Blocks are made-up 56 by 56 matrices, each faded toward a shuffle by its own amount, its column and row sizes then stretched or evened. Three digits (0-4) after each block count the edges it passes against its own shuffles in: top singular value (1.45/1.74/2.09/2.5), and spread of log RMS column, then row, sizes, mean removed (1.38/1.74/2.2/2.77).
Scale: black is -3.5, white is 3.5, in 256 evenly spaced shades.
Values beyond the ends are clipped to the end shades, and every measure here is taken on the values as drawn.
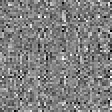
3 3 2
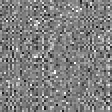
4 2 1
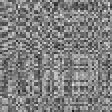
4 2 0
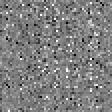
1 2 0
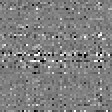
2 2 4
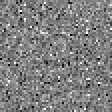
0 2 0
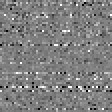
1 0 4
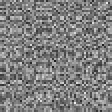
4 0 1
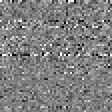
2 0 4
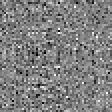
2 2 0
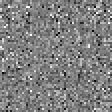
1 2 0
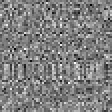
3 2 2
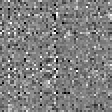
2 3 3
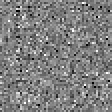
1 1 0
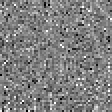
0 1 0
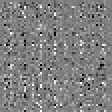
1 4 3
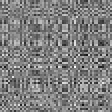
4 2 4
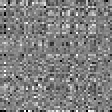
4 2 3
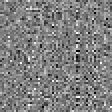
3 2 1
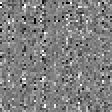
0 4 1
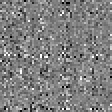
2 3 2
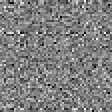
3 0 2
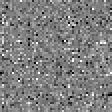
0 2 2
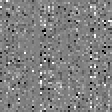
0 4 1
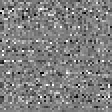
1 0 4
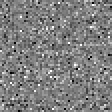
0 0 1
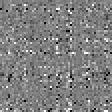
1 3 3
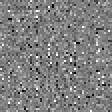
1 2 0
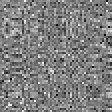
3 1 0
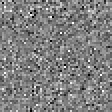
0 1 1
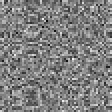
3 0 1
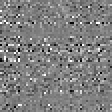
3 2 4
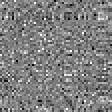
3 0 2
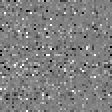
0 1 3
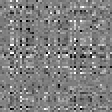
4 3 4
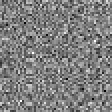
3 0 1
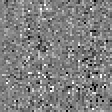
0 3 1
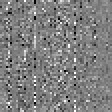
0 4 0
